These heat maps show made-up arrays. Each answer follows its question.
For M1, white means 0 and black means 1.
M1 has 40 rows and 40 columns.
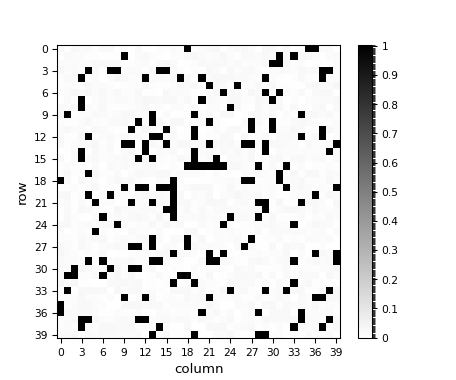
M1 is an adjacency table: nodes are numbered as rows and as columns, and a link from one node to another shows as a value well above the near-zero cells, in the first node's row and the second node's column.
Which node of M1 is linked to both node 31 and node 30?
node 2
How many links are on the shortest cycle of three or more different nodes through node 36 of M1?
4
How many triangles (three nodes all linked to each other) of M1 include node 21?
3
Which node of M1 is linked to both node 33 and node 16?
node 32
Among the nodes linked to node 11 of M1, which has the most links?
node 19
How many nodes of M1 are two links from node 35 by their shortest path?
2
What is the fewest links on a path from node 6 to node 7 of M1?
4
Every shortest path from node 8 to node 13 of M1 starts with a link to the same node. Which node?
node 3
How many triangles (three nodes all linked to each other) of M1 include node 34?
1
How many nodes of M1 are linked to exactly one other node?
2
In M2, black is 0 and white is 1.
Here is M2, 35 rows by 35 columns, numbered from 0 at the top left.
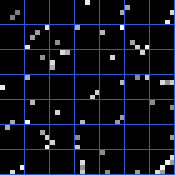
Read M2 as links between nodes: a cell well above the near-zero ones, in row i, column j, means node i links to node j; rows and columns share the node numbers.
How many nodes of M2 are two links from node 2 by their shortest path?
7
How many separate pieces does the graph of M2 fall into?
8
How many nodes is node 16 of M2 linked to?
4
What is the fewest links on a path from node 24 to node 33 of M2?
2
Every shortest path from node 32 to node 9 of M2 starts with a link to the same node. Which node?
node 34
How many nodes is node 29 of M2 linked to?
2
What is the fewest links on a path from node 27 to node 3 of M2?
3
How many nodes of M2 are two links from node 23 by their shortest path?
3
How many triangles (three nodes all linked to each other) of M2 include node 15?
0
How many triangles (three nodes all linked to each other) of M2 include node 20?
0
